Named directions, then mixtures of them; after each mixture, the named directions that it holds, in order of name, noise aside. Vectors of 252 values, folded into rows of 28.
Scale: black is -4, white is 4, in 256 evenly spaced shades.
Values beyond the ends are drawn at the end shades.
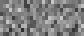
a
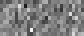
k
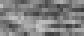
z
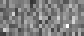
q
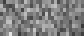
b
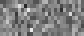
b, k.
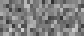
a.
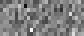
k.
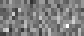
a, q.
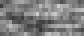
z.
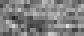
a, z.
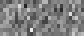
k.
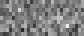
a, q.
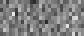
k, q.
